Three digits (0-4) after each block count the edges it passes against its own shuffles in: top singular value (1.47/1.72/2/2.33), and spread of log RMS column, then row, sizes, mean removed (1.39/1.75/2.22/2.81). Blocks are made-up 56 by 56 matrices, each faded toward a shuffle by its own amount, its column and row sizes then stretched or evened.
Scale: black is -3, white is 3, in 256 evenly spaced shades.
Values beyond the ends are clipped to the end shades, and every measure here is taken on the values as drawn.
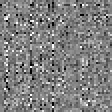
2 3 2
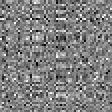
4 2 1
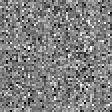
0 3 0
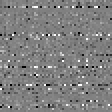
1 0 4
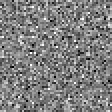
0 0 0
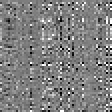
4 4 3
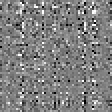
3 4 3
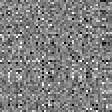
3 2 2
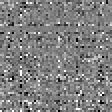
0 3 4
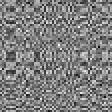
4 1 2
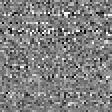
0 0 4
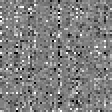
2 4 2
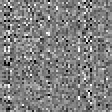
3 4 0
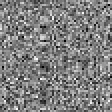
3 1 1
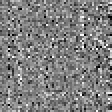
1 3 2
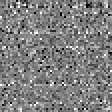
2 0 2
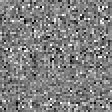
0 1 2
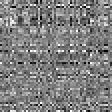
4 3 4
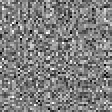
3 2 0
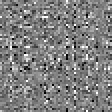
3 4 2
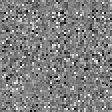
1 1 1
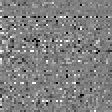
0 2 4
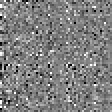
1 3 2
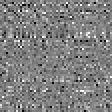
4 1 3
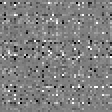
2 3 4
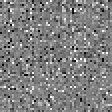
2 2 1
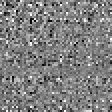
0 2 4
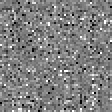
0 1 1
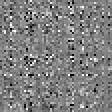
1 4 3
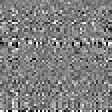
4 2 4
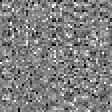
3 1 0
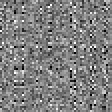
3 4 1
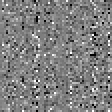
0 4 1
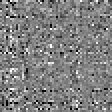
1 3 3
